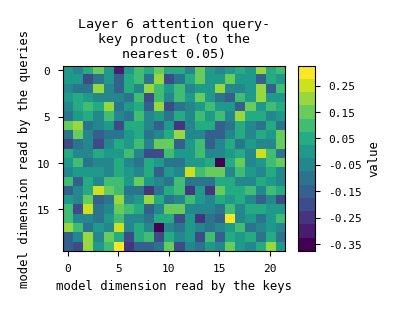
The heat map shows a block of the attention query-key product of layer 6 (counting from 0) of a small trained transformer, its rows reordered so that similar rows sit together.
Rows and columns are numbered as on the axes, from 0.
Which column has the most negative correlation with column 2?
1
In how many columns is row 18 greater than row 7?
10
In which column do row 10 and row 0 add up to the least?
15
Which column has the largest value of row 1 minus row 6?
9
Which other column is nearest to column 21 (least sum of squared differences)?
18
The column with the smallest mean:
8
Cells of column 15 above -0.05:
8
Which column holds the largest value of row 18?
2
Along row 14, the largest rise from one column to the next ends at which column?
5
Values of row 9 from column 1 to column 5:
-0.05 -0.05 0.05 0 0
